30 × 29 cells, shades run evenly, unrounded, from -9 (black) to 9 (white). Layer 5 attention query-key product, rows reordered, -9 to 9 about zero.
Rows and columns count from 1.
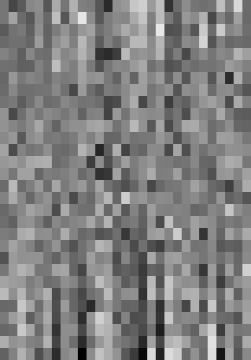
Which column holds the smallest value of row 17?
9
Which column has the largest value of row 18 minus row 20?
12
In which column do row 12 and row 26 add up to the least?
11
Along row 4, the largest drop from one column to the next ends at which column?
25
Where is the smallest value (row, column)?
30, 10
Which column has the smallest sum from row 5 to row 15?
13
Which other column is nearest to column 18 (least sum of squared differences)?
21
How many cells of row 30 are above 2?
8
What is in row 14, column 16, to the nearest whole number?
0
